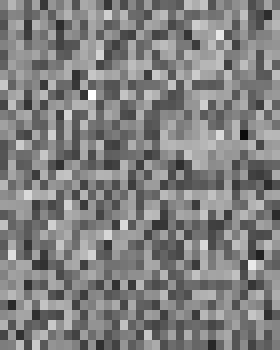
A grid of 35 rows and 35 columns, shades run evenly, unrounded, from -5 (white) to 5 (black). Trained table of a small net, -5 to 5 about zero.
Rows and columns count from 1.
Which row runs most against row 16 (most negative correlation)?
19
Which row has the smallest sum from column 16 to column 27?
15
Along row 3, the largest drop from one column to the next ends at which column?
5
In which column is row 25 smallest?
26
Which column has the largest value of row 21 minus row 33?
7
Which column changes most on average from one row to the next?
11
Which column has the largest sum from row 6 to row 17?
8
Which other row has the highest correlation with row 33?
23
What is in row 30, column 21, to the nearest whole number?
-2
